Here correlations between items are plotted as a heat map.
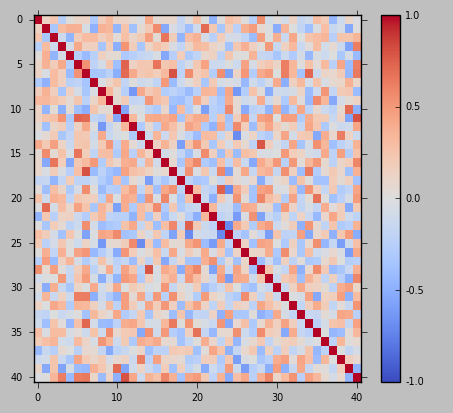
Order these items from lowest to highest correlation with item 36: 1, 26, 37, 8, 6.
37, 26, 6, 1, 8
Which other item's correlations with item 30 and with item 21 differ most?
1
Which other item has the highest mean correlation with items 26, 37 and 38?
31
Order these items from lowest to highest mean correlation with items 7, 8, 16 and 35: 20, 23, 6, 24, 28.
6, 23, 24, 28, 20
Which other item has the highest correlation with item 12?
25
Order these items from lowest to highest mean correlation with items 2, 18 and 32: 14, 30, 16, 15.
15, 14, 30, 16
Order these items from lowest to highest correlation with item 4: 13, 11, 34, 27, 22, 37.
34, 11, 13, 37, 22, 27
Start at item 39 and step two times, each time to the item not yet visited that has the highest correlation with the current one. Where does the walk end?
24
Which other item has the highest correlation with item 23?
19
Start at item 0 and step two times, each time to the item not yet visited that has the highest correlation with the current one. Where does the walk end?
14
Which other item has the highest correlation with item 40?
11
